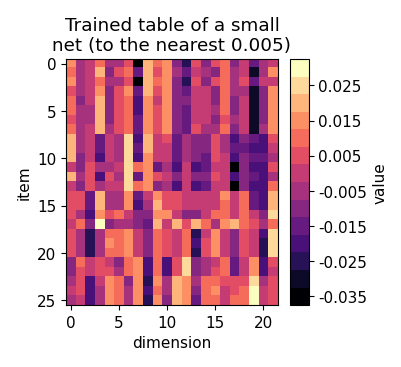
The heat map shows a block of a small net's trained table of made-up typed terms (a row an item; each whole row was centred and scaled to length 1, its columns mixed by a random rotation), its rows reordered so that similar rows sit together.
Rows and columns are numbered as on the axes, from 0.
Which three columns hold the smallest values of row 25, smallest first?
8, 2, 13
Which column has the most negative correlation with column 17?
6
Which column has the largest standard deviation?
19
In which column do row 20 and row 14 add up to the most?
21
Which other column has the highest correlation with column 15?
4
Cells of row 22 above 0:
11
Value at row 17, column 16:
0.015
